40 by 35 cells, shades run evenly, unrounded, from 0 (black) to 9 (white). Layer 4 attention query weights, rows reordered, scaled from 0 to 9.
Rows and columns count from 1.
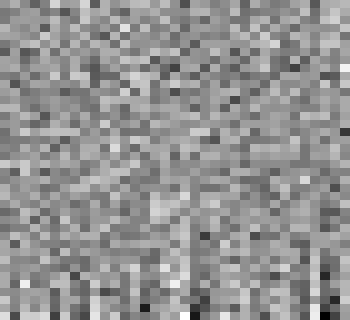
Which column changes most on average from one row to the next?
24
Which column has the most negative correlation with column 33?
32
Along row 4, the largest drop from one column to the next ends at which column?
14
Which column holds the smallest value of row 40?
33
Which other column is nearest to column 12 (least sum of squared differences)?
17
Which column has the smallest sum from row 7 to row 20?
10
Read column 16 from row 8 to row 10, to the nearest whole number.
3 5 6
